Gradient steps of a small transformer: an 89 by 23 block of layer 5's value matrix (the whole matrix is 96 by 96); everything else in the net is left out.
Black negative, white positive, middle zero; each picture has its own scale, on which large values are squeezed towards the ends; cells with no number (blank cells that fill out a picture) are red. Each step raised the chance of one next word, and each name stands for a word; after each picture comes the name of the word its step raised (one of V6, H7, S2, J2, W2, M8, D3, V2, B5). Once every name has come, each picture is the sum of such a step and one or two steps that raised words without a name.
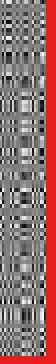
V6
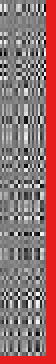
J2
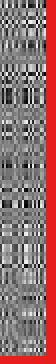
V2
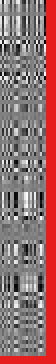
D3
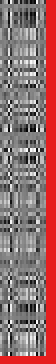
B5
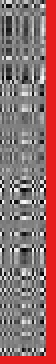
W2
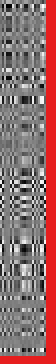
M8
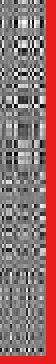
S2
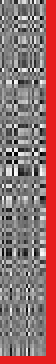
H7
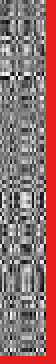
D3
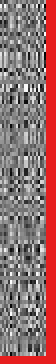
M8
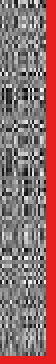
V6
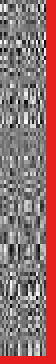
M8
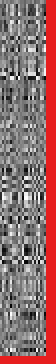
D3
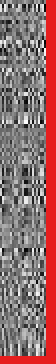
H7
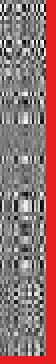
J2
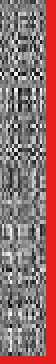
V6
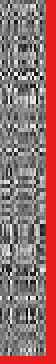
M8
